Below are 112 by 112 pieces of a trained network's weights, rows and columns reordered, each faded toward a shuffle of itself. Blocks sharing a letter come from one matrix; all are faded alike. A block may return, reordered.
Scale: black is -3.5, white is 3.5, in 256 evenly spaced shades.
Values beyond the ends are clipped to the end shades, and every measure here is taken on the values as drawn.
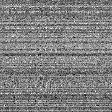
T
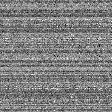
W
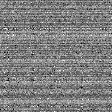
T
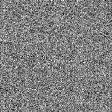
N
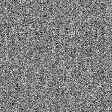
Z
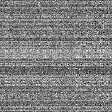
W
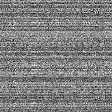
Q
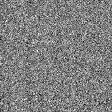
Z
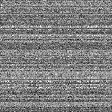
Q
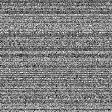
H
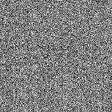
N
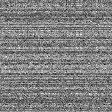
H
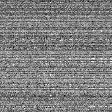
H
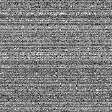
T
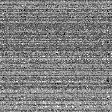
W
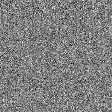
Z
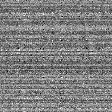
W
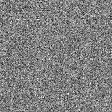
N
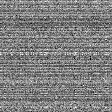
Q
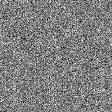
Z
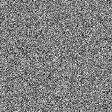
Z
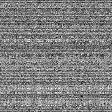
Q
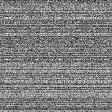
Q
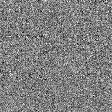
Z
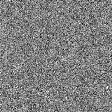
N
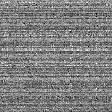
W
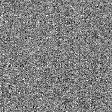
Z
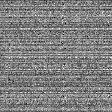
W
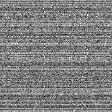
W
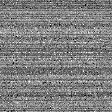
T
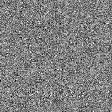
Z
